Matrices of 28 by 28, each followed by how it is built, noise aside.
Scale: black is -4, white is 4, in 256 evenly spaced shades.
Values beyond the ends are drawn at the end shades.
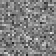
repeating rows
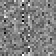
uneven columns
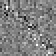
banded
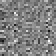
low rank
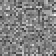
low rank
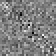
banded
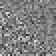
lower triangular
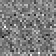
repeating columns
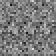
repeating columns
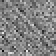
Toeplitz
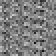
repeating rows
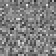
repeating columns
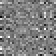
low rank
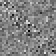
banded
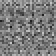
repeating columns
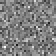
repeating columns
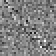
banded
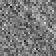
Toeplitz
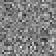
low rank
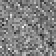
Toeplitz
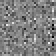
uneven columns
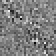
banded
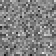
repeating columns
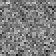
repeating columns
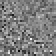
lower triangular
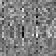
low rank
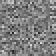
low rank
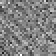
Toeplitz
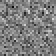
repeating columns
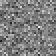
repeating rows
